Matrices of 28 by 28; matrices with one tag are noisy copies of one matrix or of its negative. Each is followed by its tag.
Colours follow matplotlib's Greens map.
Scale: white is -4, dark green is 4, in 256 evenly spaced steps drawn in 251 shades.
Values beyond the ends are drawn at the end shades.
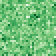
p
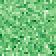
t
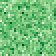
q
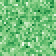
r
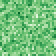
p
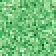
q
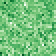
q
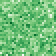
q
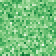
q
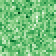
p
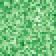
r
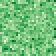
p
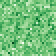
r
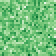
p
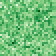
r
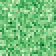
q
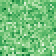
q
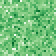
r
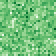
p
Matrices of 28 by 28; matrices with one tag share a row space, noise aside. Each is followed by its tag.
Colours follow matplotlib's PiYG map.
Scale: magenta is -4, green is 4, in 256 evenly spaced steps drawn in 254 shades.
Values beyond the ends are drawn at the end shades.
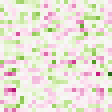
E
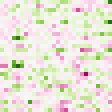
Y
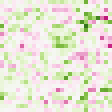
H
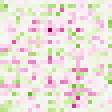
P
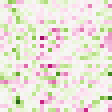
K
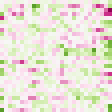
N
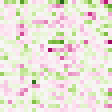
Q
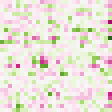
K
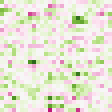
P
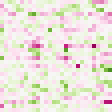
N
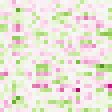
Y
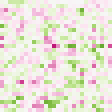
E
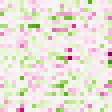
Q
